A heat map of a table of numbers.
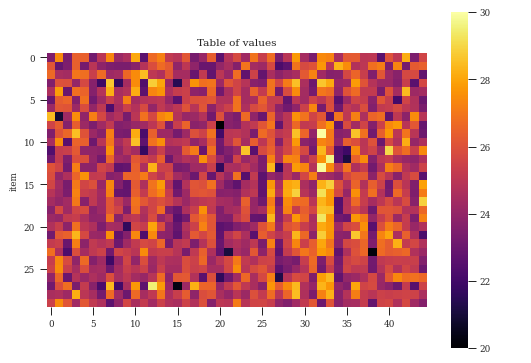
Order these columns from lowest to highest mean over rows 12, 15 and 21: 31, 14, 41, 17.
14, 31, 41, 17
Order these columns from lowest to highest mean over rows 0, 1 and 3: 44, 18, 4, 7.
18, 4, 44, 7
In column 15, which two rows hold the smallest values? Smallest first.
27, 3
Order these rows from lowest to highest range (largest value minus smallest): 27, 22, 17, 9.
22, 17, 9, 27
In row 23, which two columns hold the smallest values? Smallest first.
38, 21
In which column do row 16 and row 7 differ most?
33
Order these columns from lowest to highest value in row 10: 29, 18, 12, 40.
18, 40, 12, 29
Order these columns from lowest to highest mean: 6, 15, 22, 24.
15, 6, 24, 22
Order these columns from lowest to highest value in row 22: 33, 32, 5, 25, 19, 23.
25, 23, 5, 19, 33, 32
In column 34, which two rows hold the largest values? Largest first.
1, 7
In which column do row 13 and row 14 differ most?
32
